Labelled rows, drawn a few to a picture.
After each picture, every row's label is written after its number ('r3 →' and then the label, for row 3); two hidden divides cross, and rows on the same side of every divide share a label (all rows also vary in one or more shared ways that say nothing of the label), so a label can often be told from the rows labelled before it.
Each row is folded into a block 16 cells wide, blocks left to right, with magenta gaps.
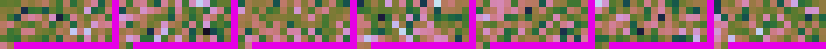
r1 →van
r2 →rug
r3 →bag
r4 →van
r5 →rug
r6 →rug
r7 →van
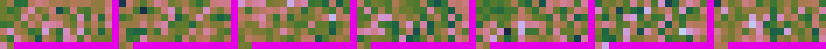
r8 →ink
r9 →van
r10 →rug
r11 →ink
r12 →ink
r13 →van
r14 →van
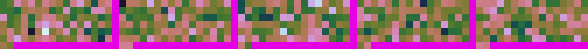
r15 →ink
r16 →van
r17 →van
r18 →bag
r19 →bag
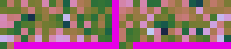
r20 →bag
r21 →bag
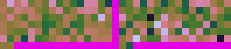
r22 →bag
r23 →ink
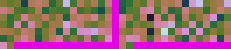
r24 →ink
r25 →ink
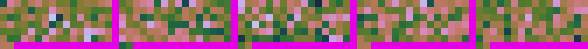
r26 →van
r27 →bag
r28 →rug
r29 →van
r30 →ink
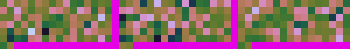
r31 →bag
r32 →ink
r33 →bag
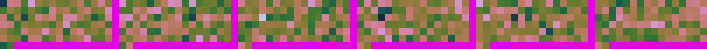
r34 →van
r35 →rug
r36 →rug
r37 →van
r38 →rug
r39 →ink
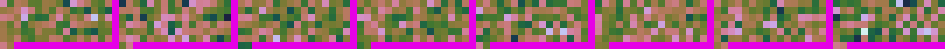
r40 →rug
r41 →van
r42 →bag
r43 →rug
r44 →van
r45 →van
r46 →rug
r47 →van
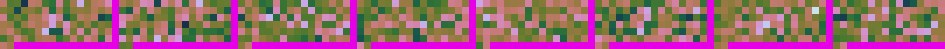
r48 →ink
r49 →bag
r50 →ink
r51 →ink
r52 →rug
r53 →van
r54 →ink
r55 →van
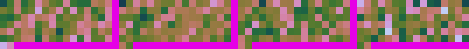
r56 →ink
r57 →van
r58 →ink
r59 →bag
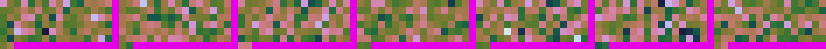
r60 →rug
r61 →bag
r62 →ink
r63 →bag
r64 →bag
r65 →rug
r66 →rug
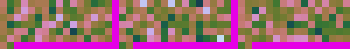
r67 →rug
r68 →bag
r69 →bag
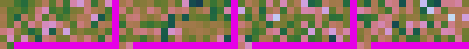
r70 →ink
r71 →bag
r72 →van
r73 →ink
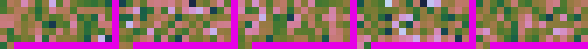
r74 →bag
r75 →van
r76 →rug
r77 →van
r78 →ink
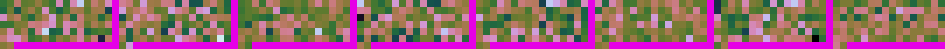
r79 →ink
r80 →bag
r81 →ink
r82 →ink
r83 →bag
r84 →rug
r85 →van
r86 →van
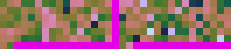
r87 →ink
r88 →bag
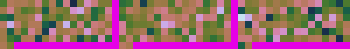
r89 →van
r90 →ink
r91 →rug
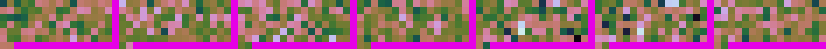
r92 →van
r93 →rug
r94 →rug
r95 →ink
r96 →ink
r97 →ink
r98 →rug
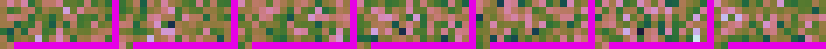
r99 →bag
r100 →van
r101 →rug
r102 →rug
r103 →ink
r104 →bag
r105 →rug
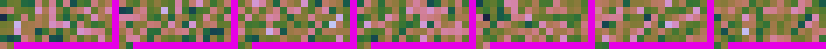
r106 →ink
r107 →rug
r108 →bag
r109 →van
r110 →van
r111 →rug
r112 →bag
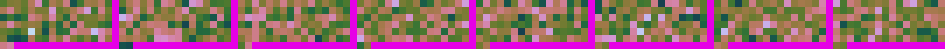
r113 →van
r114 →bag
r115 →rug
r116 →van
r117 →bag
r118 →van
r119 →ink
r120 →rug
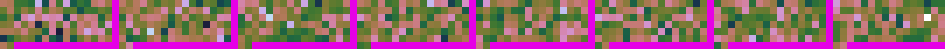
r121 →ink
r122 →bag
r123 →rug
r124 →rug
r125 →van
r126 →rug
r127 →bag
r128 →rug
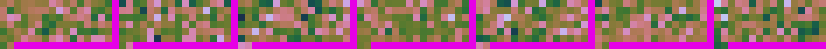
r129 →bag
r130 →van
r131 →ink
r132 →rug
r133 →ink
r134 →van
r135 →rug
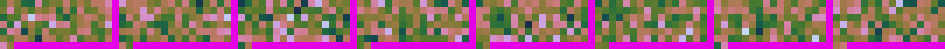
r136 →ink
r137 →rug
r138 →van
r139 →bag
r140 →van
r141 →van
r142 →bag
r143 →bag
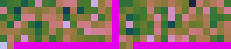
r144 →ink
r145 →van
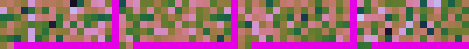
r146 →van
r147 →van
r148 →rug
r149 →rug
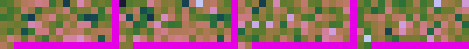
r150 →van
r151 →van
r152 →ink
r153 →ink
